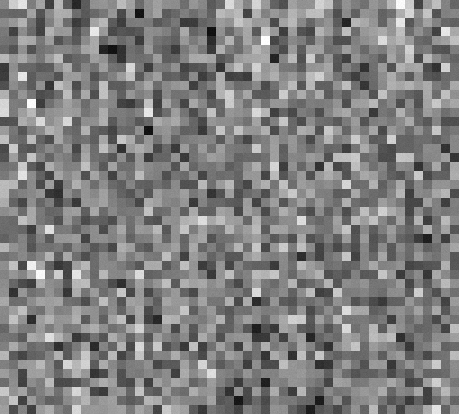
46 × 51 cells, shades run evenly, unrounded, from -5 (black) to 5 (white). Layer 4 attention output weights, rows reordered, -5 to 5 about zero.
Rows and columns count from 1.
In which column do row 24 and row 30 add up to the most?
4
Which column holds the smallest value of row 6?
13
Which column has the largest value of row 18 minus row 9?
40
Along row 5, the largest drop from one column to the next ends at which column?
31
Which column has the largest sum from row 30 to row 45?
16
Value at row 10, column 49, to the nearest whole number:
0
